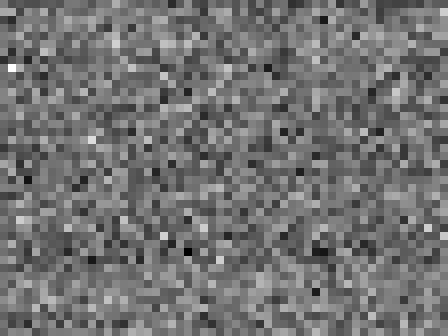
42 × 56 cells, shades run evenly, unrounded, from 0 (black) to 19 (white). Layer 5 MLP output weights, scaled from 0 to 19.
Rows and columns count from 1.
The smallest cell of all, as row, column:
32, 24
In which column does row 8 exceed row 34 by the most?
42
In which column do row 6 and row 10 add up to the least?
54
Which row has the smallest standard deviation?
35
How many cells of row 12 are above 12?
8
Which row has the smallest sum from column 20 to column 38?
1
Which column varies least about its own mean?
39
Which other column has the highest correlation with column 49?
30
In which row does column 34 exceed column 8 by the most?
41
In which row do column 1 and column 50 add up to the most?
12
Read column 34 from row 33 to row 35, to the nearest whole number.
7 11 11
